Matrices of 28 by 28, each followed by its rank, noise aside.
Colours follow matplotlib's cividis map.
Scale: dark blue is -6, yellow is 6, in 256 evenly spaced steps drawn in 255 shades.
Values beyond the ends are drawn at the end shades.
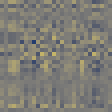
three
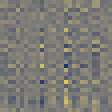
two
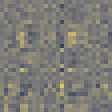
three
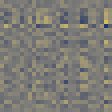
two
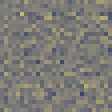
six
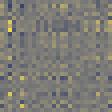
two
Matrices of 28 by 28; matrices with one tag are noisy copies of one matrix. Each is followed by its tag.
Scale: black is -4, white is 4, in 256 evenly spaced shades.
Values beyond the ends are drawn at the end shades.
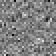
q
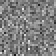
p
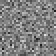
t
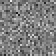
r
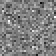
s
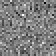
r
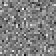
p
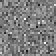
p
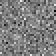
p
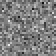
s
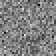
p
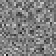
q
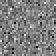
p
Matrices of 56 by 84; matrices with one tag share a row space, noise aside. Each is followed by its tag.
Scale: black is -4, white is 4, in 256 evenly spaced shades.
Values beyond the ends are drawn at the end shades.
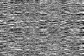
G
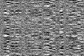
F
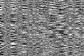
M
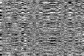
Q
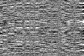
G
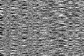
M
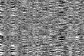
M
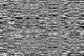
G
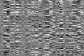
F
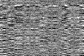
G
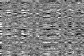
Q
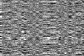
Q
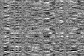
F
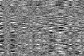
M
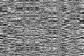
G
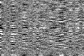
M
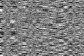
M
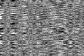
M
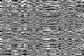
Q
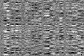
F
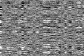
Q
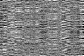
G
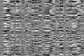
F
